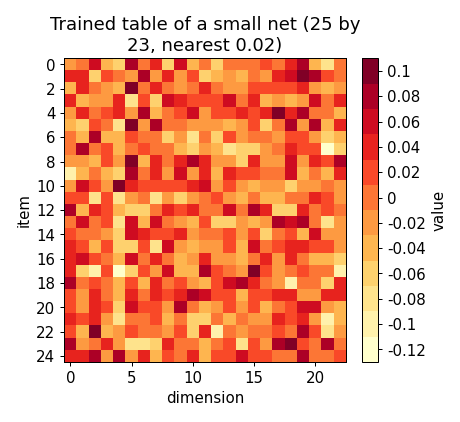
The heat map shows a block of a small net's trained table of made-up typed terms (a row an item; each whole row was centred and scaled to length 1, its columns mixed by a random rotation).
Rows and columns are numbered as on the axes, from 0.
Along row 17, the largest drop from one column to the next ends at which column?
4
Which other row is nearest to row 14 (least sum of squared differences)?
20
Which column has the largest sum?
19
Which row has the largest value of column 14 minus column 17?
18
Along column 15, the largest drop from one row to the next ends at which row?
13
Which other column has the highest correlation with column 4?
10
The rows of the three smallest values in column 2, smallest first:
17, 11, 1
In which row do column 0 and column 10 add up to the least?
9
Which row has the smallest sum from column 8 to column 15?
7
